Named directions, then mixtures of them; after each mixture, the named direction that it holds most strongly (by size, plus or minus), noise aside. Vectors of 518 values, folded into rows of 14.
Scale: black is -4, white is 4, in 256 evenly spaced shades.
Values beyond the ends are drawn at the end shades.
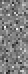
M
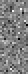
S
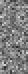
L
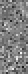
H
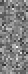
L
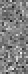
H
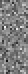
M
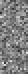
L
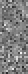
H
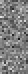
L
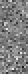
H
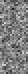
L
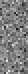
M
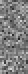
L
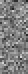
L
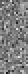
M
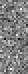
S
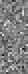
H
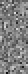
M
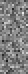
M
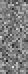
M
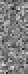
L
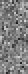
M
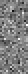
S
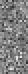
H
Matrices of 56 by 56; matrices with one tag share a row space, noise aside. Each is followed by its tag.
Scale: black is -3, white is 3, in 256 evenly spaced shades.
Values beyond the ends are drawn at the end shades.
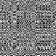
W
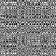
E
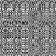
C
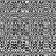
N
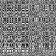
C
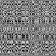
C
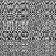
C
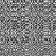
N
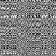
E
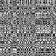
W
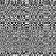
N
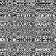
W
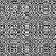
N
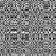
N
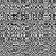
N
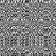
N
